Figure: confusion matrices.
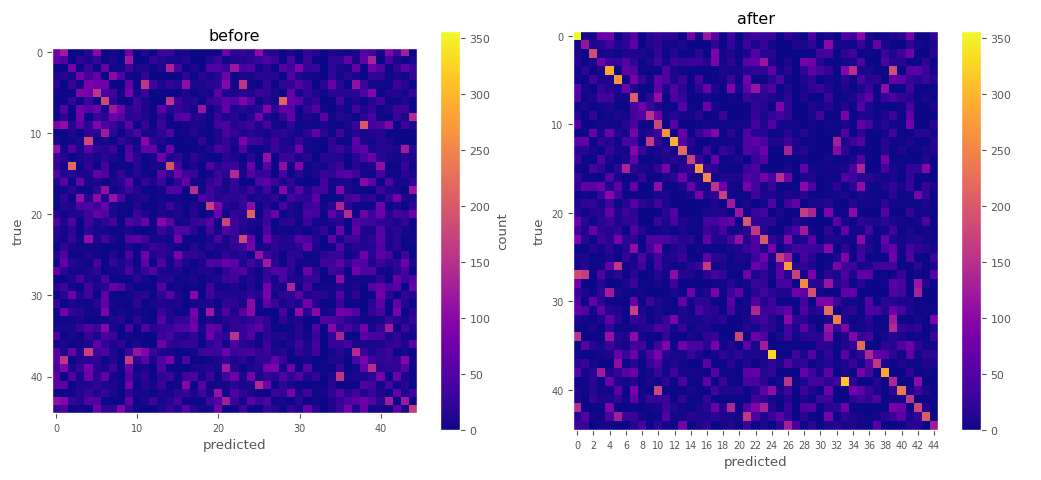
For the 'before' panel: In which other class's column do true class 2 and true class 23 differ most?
14
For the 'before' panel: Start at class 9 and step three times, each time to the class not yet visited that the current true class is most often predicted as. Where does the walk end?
39
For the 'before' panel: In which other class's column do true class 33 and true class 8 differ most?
44
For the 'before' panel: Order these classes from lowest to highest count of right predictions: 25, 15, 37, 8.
8, 15, 25, 37
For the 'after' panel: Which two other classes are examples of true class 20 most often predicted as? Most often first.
28, 29
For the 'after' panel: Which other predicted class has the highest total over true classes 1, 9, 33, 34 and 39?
31
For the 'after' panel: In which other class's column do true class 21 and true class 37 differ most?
5
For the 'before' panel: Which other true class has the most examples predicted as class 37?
4
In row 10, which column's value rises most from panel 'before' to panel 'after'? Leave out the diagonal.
41
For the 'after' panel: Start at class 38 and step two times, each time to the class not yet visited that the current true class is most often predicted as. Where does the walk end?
23
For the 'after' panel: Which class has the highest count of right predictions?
0
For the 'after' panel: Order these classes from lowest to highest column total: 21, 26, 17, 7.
17, 21, 26, 7
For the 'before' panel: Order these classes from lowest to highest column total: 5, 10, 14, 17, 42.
10, 17, 42, 14, 5
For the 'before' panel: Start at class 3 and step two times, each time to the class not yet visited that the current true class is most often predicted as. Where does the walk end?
18
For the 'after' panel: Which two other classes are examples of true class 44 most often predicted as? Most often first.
26, 13
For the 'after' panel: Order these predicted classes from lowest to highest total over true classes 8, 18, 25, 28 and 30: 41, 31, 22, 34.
34, 41, 22, 31
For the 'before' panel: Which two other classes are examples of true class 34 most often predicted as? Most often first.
41, 6
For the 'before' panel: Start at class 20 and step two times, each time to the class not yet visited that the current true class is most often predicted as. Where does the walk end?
31
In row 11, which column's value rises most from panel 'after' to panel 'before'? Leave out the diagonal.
4
